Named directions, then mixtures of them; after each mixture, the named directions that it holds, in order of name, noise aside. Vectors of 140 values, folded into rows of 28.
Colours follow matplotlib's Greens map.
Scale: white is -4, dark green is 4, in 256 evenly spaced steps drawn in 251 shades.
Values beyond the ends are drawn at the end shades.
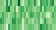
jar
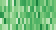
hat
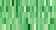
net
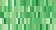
hat.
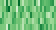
jar.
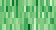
net.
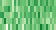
hat, jar.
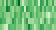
jar, net.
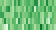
hat, jar, net.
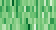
net.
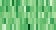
net.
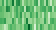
jar, net.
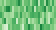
hat, jar, net.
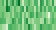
jar, net.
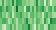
net.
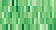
hat, jar, net.
